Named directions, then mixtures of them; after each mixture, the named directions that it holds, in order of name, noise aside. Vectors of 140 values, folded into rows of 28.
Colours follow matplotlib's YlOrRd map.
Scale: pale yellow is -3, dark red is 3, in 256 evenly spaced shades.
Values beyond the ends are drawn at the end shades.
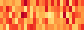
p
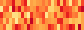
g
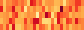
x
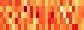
p, x.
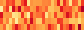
g.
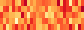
g, p.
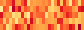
g.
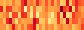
p, x.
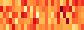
p, x.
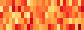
g.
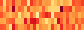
g, x.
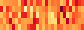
p, x.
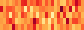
p, x.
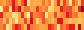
g.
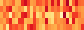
p.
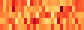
g, x.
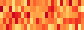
g.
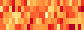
g.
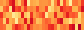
g.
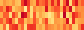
p.
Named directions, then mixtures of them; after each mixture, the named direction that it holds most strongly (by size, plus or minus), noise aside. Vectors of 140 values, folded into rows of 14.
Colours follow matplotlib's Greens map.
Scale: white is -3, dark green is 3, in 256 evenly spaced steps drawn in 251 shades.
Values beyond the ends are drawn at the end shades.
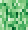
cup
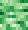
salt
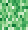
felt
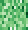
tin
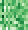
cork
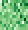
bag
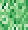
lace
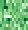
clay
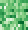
salt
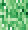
cup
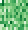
cork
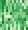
clay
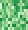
felt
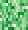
felt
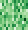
bag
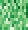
tin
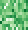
lace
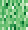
tin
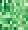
bag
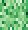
tin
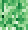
cork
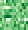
clay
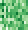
cork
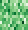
bag
